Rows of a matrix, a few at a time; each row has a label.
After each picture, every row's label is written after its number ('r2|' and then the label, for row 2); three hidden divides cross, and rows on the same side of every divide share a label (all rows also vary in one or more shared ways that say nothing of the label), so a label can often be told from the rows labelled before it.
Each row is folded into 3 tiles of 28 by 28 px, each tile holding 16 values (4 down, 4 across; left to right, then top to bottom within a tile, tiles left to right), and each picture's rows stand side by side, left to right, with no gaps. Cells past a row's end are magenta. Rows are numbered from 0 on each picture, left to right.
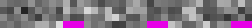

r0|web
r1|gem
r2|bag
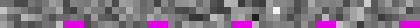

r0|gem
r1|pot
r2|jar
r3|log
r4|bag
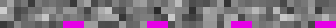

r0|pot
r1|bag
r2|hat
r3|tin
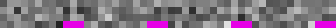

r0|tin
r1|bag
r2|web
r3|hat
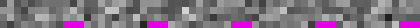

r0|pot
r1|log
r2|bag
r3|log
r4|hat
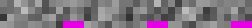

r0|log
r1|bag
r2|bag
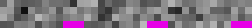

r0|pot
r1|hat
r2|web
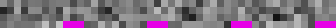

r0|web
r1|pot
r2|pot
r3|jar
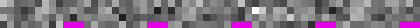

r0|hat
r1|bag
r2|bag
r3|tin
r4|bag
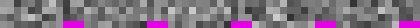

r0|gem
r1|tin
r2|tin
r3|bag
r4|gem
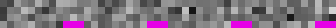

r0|log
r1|hat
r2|web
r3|web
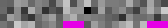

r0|jar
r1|web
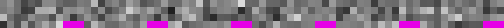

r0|hat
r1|hat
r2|bag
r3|pot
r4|web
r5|tin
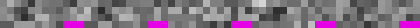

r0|pot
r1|pot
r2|tin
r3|hat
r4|hat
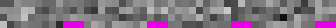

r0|log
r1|web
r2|gem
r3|jar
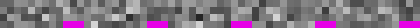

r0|jar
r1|gem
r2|jar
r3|bag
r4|gem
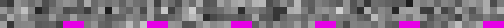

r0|log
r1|web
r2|bag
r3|hat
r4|pot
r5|web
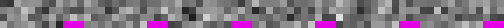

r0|log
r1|hat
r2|pot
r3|web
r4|hat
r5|web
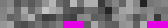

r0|gem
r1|hat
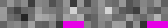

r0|pot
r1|log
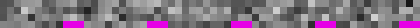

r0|log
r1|bag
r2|tin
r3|log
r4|pot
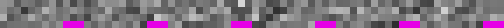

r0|hat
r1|log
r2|gem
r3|hat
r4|tin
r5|log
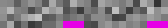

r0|gem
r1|jar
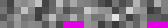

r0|log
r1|gem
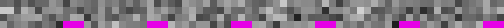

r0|tin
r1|jar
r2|log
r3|bag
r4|log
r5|web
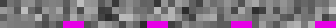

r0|tin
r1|pot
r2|pot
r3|web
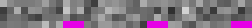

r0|web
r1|log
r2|bag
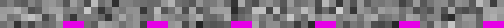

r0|gem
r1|pot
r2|gem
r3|tin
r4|tin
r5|jar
